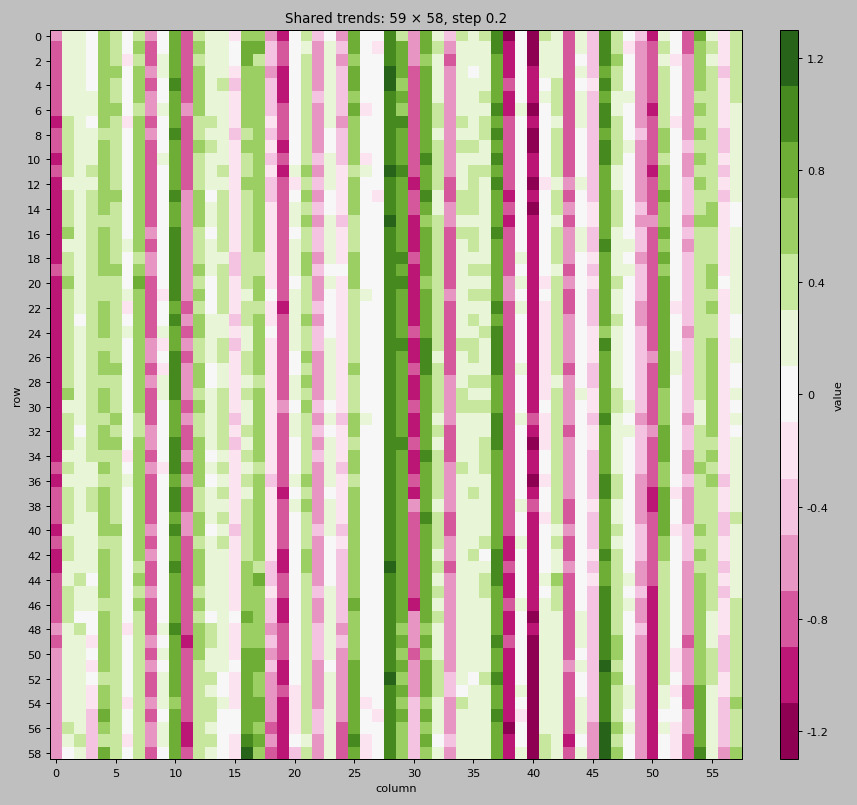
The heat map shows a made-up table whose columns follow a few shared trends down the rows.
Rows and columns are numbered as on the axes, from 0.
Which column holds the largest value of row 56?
46
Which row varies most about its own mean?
58
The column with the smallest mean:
40
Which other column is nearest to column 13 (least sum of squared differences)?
2
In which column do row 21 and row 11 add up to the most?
28
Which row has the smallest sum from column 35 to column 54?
57
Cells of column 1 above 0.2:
34
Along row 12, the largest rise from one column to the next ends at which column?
31
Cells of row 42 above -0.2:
40
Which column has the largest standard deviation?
3
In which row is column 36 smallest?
42
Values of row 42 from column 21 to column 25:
0.6 -0.6 0 -0.4 0.6
